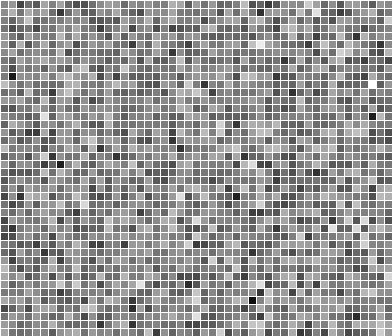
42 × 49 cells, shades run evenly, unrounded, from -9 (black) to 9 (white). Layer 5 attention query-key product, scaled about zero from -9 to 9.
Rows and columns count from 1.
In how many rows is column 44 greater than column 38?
20
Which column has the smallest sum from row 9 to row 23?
37
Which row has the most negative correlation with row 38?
26
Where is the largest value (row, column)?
11, 47
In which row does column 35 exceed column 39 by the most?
6
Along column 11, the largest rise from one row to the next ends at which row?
39
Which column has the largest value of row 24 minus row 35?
31
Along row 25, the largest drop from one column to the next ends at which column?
24
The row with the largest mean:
19
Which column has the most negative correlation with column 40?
8
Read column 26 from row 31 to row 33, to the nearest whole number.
-4 1 -3
